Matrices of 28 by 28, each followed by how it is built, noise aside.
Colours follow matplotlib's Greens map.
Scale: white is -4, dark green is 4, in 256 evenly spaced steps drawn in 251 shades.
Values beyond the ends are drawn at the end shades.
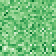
low rank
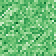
Hankel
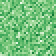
Hankel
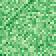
Hankel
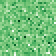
sparse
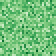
repeating rows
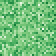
repeating rows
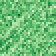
Hankel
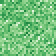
Hankel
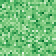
repeating rows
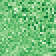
upper triangular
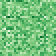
low rank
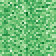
repeating rows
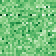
uneven rows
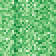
repeating rows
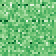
uneven rows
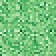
low rank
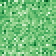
uneven rows
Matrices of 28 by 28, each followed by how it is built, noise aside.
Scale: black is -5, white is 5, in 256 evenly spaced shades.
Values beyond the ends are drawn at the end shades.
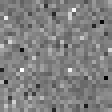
sparse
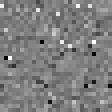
sparse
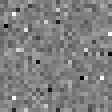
sparse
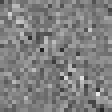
banded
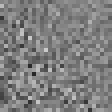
lower triangular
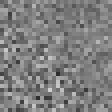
lower triangular
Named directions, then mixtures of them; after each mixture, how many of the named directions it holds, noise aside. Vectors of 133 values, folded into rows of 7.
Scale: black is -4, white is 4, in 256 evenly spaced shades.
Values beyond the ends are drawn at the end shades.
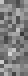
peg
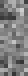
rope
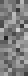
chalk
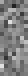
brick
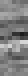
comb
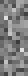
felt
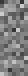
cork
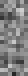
two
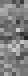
three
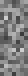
two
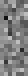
one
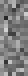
one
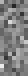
one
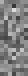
three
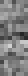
two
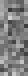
three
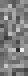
three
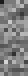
four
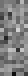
four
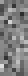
one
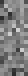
four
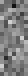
one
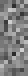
three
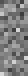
one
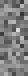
three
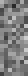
three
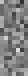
three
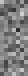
two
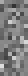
one
